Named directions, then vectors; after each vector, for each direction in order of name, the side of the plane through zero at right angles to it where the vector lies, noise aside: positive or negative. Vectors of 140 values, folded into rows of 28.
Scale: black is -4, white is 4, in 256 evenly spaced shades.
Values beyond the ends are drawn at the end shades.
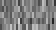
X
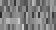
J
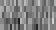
negative, negative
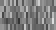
negative, negative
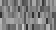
positive, negative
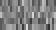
negative, positive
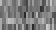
positive, negative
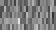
positive, positive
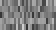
positive, negative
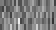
positive, positive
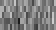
negative, negative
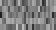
positive, negative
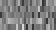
positive, negative
